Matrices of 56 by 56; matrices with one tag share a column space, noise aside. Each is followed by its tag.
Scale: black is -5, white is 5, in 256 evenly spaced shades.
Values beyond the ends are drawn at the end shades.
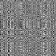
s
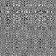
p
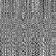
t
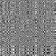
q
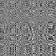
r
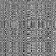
s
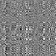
r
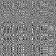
r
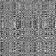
s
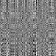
t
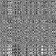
q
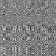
r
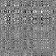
p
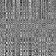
t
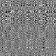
p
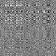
p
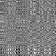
q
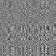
r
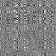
p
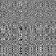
r
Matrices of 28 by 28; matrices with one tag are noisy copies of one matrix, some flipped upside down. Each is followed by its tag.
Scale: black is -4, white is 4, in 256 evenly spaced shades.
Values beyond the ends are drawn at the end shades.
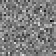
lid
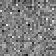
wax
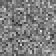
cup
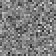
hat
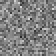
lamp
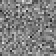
lid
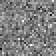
lid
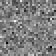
wax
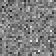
hat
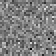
wax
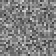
lid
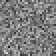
lamp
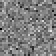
hat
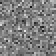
cup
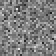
lamp
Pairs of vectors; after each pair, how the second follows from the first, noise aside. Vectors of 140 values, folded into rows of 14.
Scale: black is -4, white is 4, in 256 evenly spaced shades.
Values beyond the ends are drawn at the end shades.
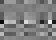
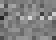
reversed, partly zeroed.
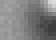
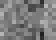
wrapped around, partly zeroed.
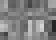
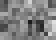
negated.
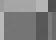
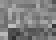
reversed, negated, partly zeroed.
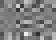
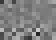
reversed, negated, partly zeroed.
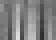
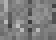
wrapped around, partly zeroed.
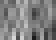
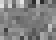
reversed, negated, partly zeroed.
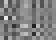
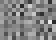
reversed.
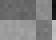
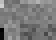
reversed, partly zeroed.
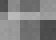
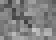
wrapped around, partly zeroed.
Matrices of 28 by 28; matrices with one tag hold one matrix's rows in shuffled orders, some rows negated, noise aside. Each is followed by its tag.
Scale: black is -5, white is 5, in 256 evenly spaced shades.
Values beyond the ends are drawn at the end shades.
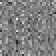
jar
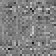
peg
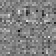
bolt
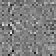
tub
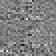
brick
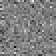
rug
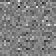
bolt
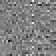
peg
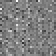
jar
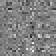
peg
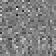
jar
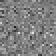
rug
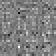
bolt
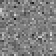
rug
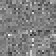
peg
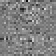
brick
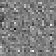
rug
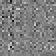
tub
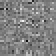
brick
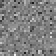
rug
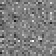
rug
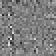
tub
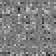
bolt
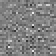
peg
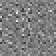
jar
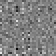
jar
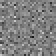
rug
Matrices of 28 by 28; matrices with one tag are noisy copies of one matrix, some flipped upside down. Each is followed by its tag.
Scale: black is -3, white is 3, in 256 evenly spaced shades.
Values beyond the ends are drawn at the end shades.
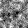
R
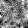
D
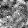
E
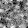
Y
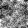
E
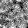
Y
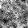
E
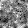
E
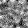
Y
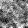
E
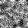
Y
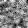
Y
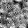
Y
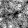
R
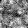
R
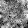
D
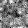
R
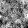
D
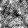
R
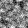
Y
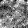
E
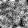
Y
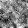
E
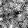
R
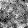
E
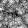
R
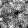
R
